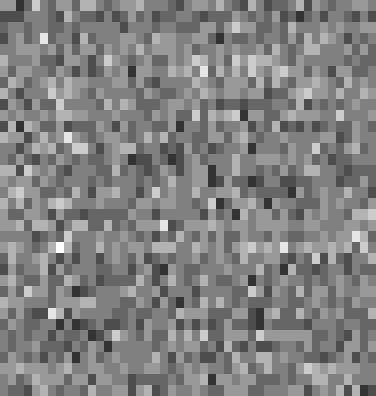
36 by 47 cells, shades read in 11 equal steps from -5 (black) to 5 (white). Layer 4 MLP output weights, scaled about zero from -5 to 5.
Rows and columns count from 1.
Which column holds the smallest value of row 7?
17
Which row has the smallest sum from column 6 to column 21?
30
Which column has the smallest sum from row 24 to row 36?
27
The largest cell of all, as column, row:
8, 23
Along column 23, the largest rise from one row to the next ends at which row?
29
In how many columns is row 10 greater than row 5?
11
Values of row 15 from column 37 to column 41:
1 0 1 -1 0
